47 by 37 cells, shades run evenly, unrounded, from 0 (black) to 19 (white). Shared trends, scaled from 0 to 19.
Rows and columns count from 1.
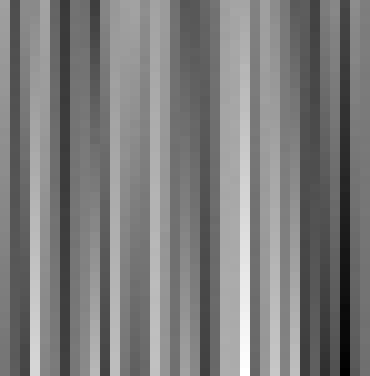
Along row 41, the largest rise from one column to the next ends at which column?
4
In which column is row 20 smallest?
35
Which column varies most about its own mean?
10
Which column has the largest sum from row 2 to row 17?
25
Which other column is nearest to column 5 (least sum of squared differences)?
17
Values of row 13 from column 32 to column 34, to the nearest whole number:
5 8 9
